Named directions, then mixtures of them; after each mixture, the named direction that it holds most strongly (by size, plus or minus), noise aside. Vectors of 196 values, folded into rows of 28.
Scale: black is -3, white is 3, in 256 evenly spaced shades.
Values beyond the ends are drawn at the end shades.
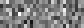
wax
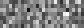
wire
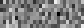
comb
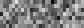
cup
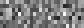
wax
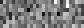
wire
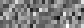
cup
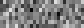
comb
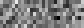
cup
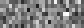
wire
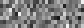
wax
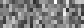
wire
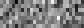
cup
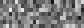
comb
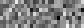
cup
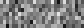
comb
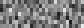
comb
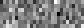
comb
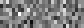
wax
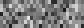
cup
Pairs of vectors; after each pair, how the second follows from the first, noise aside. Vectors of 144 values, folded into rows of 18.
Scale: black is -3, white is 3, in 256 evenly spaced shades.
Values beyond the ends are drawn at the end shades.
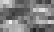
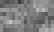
reversed, shrunk.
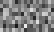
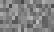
wrapped around, negated, shrunk.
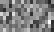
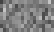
reversed, shrunk.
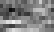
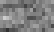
wrapped around, negated, shrunk.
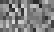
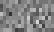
reversed, shrunk.
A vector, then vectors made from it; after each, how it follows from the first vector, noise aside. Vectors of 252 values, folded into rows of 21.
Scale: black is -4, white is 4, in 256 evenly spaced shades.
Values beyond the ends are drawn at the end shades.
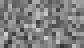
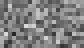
copied.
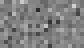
reversed, negated, partly zeroed.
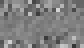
negated, partly zeroed.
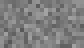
shrunk.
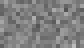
wrapped around, shrunk.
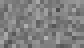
shrunk.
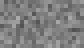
wrapped around, shrunk.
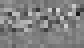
reversed, negated, partly zeroed.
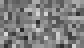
copied.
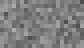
wrapped around, shrunk.
